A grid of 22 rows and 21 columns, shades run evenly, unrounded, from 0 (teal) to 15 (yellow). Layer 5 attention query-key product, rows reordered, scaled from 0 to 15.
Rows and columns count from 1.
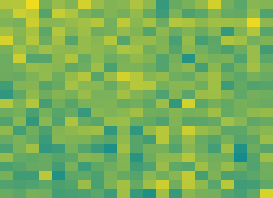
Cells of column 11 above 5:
15
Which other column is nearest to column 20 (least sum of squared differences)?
8
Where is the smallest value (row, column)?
18, 19
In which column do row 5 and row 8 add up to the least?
16
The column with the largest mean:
10
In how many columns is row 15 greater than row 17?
16
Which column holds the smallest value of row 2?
13
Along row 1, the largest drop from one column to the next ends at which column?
4
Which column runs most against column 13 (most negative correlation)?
2
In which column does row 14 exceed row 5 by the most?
6
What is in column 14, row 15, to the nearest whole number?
7
